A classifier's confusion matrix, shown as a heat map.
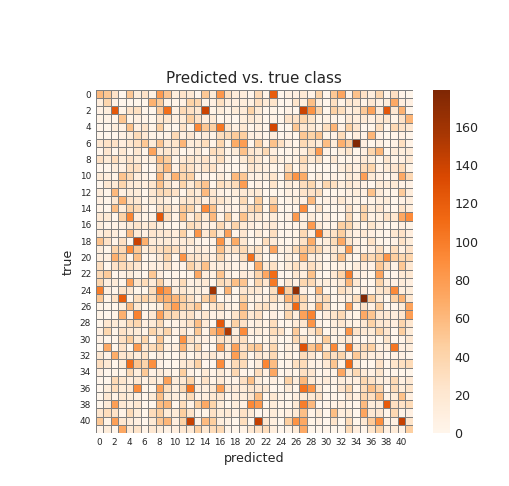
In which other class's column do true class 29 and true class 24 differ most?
26
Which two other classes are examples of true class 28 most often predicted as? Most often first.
16, 13
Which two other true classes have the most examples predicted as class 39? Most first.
31, 24
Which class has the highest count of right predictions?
40
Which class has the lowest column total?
24
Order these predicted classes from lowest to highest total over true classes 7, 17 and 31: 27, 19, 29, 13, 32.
32, 19, 13, 27, 29
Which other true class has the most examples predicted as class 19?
29
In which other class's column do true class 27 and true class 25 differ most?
35
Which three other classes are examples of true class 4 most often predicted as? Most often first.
23, 16, 13
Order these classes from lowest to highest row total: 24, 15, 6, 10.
10, 15, 6, 24
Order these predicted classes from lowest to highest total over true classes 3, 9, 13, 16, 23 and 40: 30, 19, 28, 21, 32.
30, 32, 19, 28, 21
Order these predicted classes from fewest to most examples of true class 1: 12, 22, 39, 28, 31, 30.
30, 22, 31, 12, 28, 39
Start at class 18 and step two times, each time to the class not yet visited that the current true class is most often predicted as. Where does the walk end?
36
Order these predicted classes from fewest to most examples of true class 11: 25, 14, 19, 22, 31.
22, 25, 31, 14, 19
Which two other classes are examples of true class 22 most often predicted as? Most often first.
23, 33
